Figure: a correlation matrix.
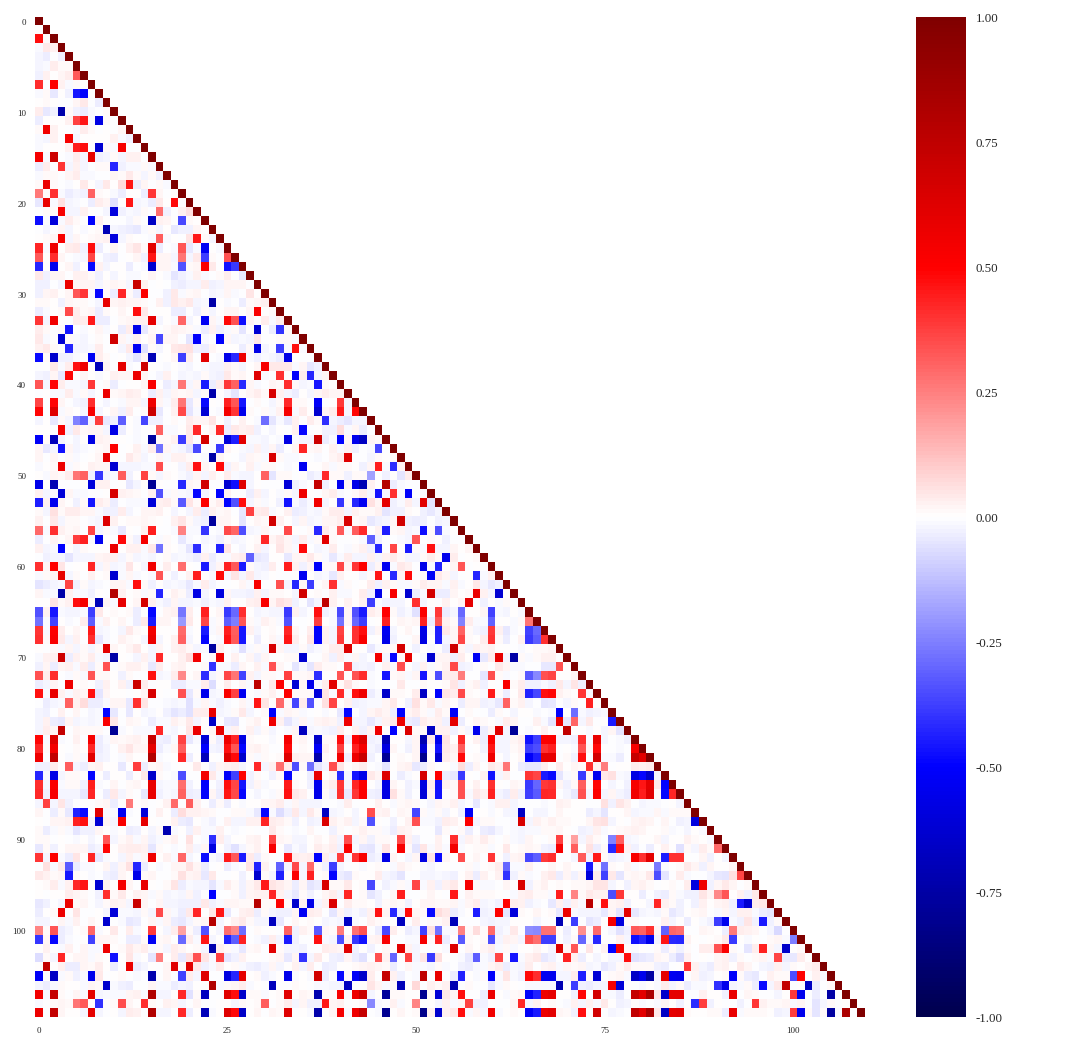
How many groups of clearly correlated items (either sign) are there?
8
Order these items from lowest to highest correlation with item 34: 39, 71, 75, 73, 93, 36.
73, 39, 75, 71, 93, 36
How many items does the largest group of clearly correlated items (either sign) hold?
37
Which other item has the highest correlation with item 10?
63
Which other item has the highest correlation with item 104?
1
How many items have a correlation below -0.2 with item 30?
3
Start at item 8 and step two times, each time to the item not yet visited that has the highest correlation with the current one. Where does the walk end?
44
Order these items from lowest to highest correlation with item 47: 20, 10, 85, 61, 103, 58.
61, 103, 20, 85, 58, 10
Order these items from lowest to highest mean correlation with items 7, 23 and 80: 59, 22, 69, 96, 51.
51, 22, 69, 96, 59
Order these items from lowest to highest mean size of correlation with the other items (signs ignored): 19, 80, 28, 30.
28, 30, 19, 80
